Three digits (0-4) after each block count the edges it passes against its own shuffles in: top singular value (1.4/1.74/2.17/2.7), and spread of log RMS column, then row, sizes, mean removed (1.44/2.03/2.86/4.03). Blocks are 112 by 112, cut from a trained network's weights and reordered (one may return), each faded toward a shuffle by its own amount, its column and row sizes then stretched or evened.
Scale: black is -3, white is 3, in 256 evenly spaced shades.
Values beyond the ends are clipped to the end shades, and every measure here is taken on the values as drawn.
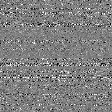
2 0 4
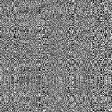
4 3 2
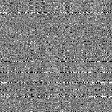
3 0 3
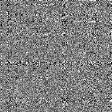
0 3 3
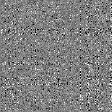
2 3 2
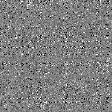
2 2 3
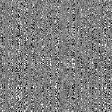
3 4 1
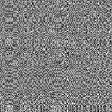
4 2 2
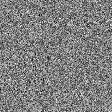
0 0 1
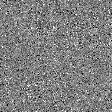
0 1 1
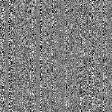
0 4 0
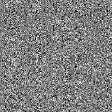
2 3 0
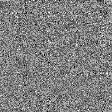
0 2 2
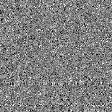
2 1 1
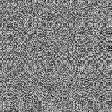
4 0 1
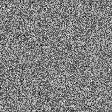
1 1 1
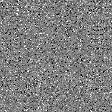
1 1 1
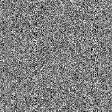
1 3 0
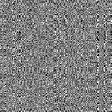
4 3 1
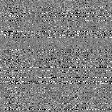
1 2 4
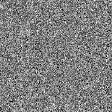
0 2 0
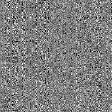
0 4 2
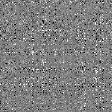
0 3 3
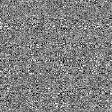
1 2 3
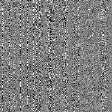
0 4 1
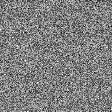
0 0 2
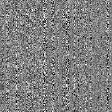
1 4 1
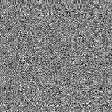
3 0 1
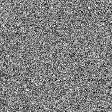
0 0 2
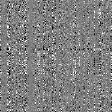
2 4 1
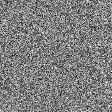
0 0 1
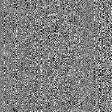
0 4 1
